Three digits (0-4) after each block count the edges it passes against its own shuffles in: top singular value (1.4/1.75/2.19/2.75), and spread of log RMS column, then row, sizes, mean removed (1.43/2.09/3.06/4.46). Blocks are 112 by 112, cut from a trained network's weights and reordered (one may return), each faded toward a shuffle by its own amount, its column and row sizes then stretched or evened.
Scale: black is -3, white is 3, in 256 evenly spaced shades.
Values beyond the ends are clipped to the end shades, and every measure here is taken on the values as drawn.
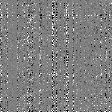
3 4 2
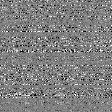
1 0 4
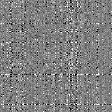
3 3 2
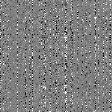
2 4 1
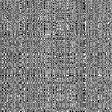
4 3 2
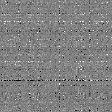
3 2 2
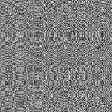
4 2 0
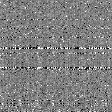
3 0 3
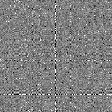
3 1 2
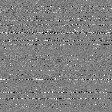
1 0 3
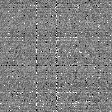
2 2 1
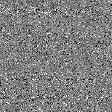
0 0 2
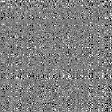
3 3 3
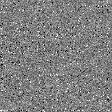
0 1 1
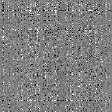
2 3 2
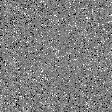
0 2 0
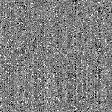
2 1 0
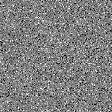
2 0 1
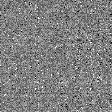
0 2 0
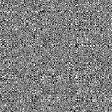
3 2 2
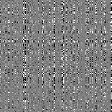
4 4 2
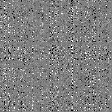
1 3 2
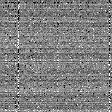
3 2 0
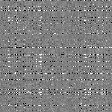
3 2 3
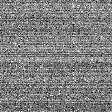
3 1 0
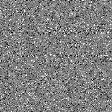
2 0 1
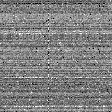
4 0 2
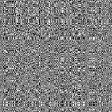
4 3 3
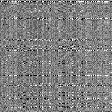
4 1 3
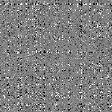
2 3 2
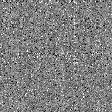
1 0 0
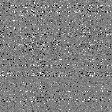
1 2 3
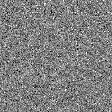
1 0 0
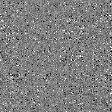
0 2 2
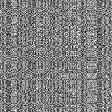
4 0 0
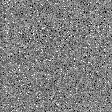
0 0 0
